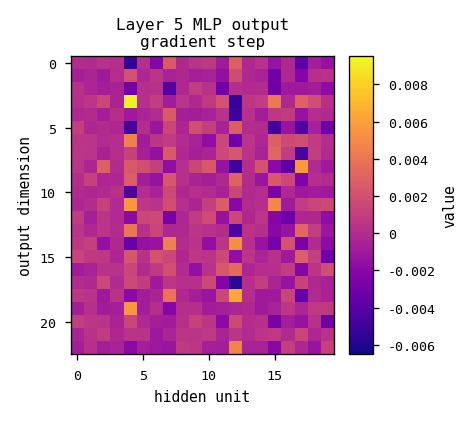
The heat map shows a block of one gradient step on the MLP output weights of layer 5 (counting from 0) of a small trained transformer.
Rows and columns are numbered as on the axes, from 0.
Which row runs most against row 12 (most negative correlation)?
6
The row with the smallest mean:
2
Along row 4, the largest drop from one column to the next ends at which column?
12
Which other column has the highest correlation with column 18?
4
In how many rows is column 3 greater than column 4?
9
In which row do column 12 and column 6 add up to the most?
18
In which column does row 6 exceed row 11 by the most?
16
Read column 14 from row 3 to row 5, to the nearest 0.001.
0.001 -0.001 0
